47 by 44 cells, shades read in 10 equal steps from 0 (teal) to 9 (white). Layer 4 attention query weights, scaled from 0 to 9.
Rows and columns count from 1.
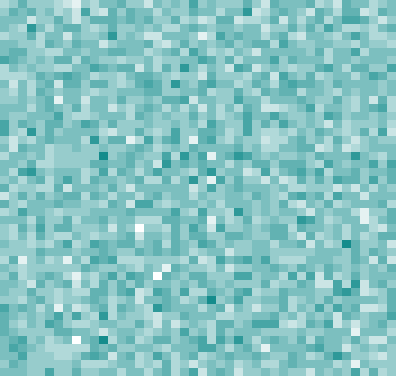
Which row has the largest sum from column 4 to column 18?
1
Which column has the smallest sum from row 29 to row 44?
12
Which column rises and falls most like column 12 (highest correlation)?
40
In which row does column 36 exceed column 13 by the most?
35
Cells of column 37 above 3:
37
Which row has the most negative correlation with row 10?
43
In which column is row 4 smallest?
4
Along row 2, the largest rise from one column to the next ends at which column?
29
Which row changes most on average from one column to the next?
23
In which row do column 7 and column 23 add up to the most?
39
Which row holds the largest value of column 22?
18
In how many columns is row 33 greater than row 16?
21
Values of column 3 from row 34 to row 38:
6 6 5 5 6
